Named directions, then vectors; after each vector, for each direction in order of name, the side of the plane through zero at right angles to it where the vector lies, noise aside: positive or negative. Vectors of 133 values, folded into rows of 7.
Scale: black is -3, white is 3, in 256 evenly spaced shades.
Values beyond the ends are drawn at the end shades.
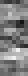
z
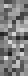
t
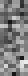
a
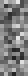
positive, negative, negative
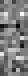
negative, negative, positive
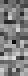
positive, positive, positive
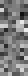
positive, positive, negative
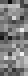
positive, positive, positive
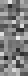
negative, negative, negative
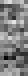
negative, negative, negative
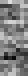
negative, negative, negative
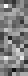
negative, positive, positive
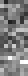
positive, positive, positive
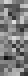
negative, negative, negative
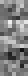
negative, positive, negative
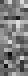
negative, positive, negative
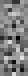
negative, positive, positive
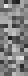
negative, positive, positive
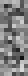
positive, negative, negative
